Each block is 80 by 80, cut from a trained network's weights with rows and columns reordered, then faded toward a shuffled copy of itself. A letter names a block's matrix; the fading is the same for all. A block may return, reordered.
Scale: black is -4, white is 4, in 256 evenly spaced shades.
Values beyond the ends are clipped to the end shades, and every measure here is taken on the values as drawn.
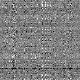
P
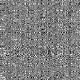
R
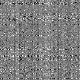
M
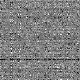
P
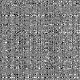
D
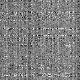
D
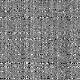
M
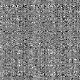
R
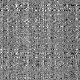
M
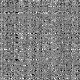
M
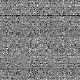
P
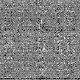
P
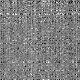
M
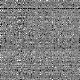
P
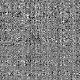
R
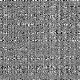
D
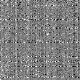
M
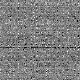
P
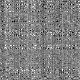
M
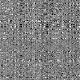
M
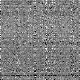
P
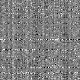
D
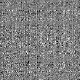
R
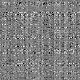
D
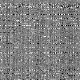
D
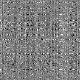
D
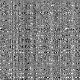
D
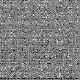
P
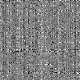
M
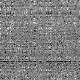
P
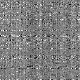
M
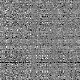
P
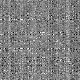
M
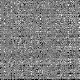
P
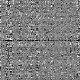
P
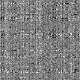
M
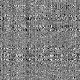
R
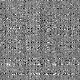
M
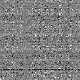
P
